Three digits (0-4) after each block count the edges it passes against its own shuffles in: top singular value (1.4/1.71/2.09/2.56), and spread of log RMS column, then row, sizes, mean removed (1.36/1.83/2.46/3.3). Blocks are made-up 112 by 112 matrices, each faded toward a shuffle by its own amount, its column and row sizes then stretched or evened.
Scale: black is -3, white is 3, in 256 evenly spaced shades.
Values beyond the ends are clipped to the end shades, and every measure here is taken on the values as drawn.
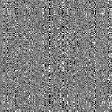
4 4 2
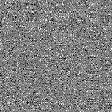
3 0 1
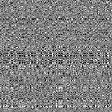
4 2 4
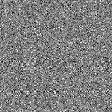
3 0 2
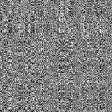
4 3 0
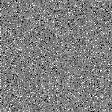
2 1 0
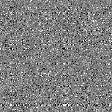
3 1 3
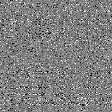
3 0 3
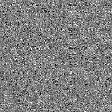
3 1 2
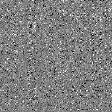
0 3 2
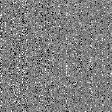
0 4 1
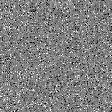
3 0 0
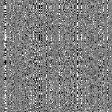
4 4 0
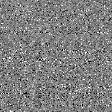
2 1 3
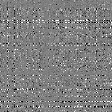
4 3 4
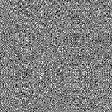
4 1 0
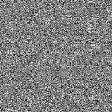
3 1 2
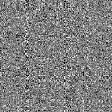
3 3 2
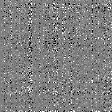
0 4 3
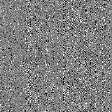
0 4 0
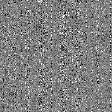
1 4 1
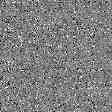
1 2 3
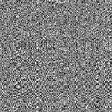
4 3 2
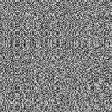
4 1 1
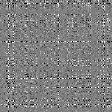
4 4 4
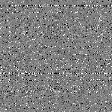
3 0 3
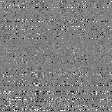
2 2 4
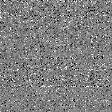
0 1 3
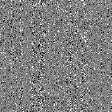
1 4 1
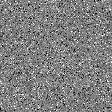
2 1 0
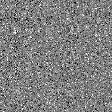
2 2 0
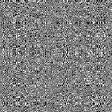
4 3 3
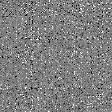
0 3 2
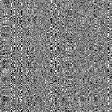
4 4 1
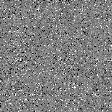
1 1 2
